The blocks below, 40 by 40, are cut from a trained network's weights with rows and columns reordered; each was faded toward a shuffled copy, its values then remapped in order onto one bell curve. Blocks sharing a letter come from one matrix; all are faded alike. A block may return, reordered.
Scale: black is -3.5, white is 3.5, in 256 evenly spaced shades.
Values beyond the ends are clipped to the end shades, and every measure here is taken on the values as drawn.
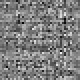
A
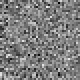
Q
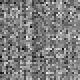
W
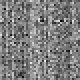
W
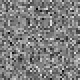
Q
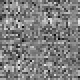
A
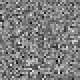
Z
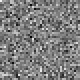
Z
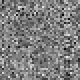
Q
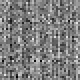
W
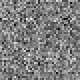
Q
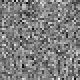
Q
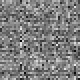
A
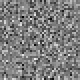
Z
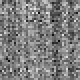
W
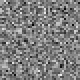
Q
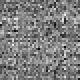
A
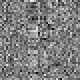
Q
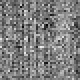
W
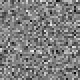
Q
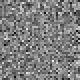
Z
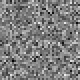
Q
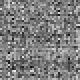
A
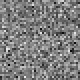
Q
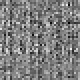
W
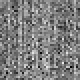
W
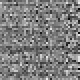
A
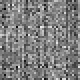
W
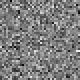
Q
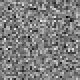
Z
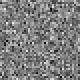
Q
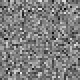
Z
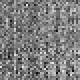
W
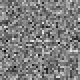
Z
